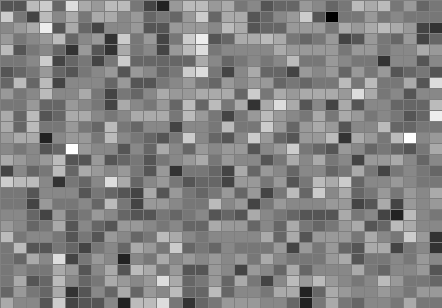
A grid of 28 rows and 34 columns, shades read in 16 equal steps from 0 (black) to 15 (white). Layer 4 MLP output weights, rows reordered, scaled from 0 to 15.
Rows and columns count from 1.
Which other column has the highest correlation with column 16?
15
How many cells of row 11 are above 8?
16
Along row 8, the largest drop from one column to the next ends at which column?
5
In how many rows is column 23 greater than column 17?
14
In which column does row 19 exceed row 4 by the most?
9
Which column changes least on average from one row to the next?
33
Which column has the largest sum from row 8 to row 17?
34
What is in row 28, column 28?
6
